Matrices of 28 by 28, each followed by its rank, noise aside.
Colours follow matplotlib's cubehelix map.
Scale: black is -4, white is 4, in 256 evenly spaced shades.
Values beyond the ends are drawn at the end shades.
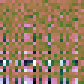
one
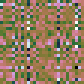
three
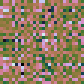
four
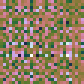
three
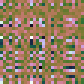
two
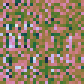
four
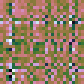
two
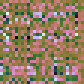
three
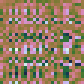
two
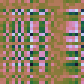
one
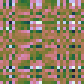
one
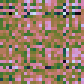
three
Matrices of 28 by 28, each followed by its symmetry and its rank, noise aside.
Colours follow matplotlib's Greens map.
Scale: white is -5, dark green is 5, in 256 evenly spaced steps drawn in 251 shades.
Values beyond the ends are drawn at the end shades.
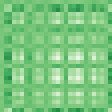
symmetric, rank one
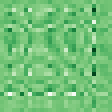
antisymmetric, rank two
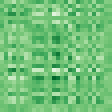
no symmetry, rank two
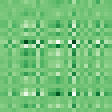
no symmetry, rank one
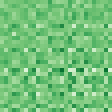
no symmetry, rank two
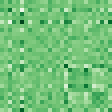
symmetric, rank two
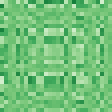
no symmetry, rank two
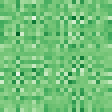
antisymmetric, rank two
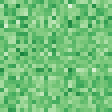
no symmetry, rank three
